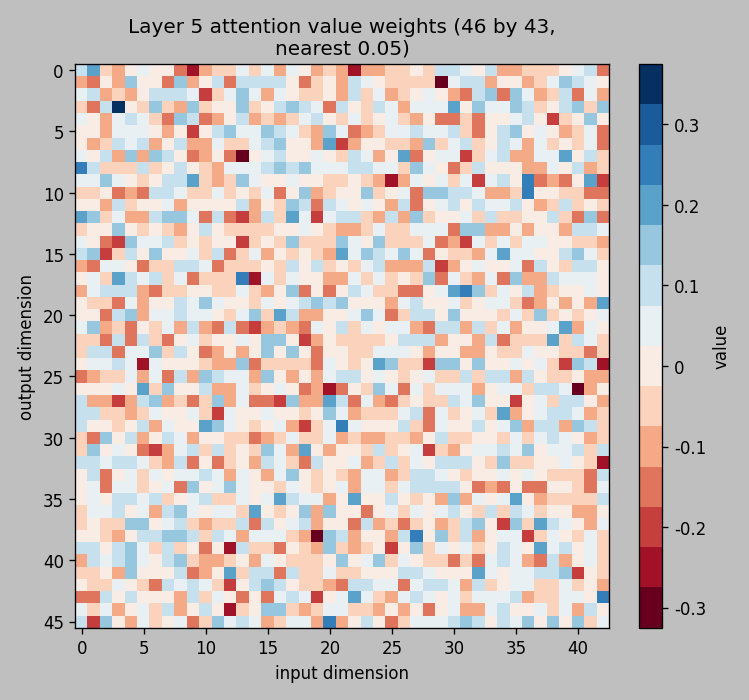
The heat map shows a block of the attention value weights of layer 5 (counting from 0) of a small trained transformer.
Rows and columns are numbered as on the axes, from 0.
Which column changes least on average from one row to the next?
33
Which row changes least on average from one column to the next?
13
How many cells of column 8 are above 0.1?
6
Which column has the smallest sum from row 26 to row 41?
19
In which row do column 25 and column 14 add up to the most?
36
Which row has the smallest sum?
0
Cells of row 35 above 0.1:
4
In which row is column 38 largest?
22
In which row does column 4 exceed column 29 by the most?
1
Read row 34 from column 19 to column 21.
-0.05 0 0.05
